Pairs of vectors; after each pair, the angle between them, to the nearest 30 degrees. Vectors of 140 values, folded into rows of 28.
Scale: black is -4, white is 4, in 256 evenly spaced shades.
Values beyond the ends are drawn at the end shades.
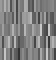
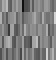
90 degrees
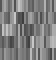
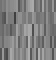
120 degrees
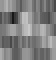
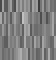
90 degrees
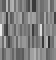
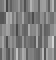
120 degrees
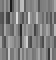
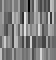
90 degrees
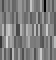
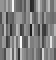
120 degrees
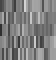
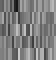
60 degrees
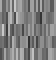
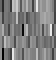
90 degrees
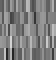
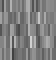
60 degrees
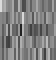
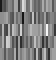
150 degrees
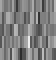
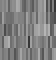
120 degrees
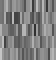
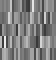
120 degrees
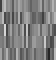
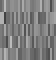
60 degrees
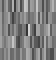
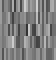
30 degrees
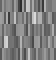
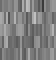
30 degrees
